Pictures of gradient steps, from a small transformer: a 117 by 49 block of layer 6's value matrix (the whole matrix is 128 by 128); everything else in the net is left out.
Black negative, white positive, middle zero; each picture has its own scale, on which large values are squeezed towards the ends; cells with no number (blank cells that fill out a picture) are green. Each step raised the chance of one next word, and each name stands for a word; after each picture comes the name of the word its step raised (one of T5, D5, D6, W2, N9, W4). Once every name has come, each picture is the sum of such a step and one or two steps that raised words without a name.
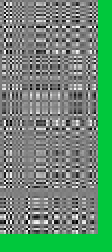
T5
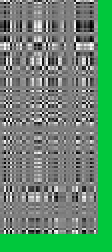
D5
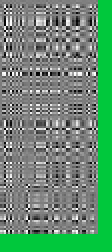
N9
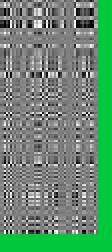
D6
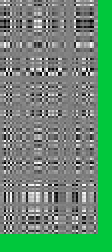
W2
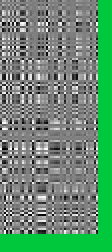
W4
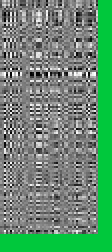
N9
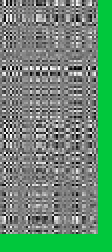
W2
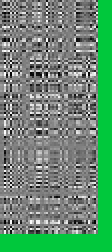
T5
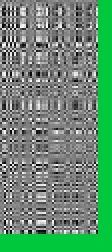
D6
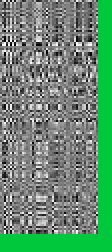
D5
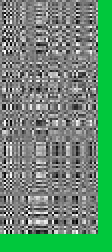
T5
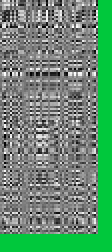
T5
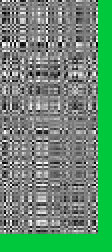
W2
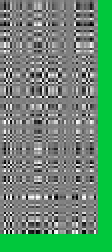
W4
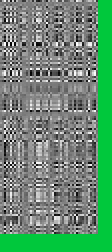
W2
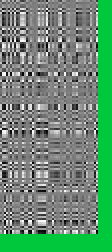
N9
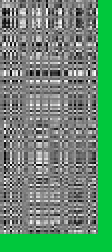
D6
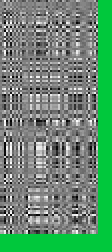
W4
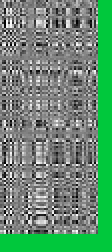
D6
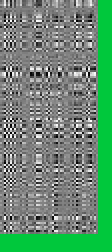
T5
